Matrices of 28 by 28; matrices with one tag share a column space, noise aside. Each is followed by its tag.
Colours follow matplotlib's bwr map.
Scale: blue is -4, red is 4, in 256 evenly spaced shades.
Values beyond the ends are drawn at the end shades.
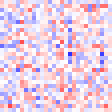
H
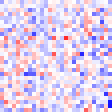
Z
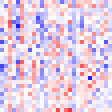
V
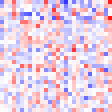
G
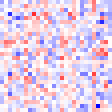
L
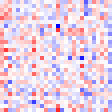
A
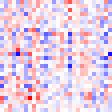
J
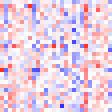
H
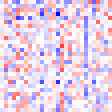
G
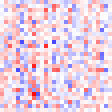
H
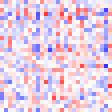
G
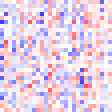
L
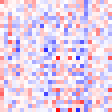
A
